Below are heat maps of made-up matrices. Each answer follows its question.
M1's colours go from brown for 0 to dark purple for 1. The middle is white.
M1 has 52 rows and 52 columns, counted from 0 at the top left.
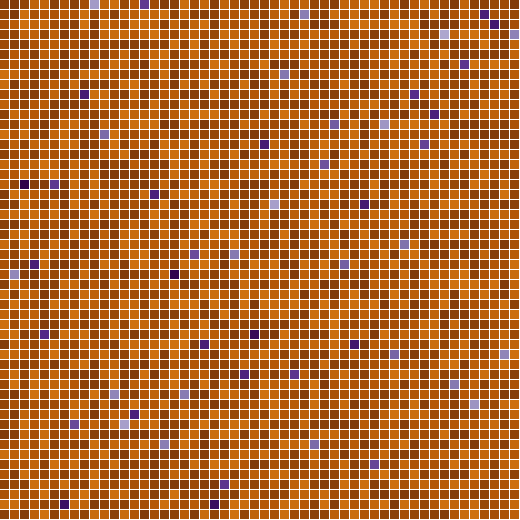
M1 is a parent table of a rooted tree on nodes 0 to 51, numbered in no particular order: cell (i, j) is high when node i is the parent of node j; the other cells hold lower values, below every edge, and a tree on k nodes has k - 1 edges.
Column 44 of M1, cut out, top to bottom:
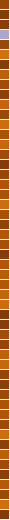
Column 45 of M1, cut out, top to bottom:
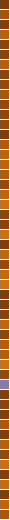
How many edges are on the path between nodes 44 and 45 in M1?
7
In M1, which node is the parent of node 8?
9
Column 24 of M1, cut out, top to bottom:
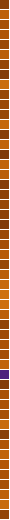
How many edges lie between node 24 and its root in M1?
9
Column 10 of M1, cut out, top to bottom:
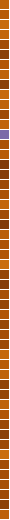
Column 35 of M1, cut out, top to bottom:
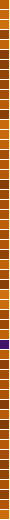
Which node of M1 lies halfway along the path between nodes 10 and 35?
0
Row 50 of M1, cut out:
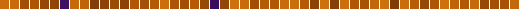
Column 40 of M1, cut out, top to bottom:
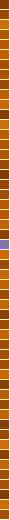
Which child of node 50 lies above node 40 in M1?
6
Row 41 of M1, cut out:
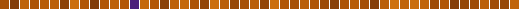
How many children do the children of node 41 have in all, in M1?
1
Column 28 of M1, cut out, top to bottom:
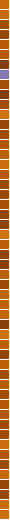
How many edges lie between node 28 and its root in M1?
4
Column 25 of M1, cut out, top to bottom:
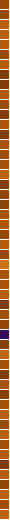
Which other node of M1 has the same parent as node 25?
4
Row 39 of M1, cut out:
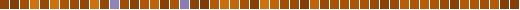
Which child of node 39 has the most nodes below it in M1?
18
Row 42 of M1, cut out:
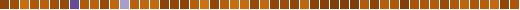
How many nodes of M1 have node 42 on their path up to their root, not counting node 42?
11
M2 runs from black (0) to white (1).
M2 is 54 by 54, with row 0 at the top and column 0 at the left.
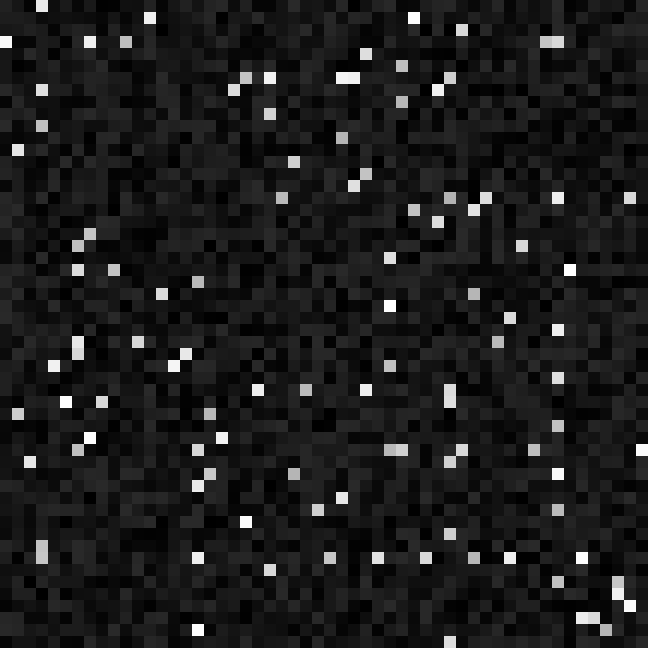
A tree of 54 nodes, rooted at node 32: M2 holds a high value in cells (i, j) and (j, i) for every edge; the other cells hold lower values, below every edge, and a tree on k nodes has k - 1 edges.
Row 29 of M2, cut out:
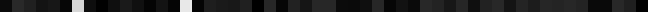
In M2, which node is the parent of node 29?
6
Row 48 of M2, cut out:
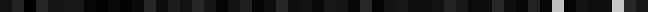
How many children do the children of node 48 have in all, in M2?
1
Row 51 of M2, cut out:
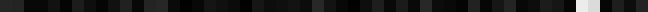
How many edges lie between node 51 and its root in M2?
5
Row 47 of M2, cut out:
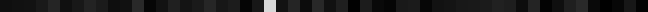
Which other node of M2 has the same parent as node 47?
9
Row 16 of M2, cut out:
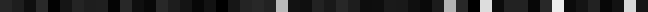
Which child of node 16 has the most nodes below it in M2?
46
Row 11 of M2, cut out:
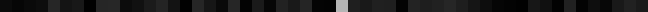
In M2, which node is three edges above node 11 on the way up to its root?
37
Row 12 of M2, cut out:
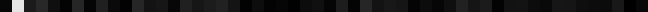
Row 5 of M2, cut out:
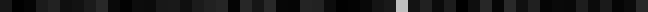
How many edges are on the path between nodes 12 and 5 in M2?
9
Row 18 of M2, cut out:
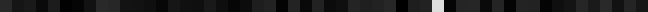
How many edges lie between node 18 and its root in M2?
7
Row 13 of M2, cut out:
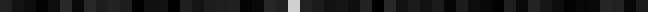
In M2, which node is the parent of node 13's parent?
39
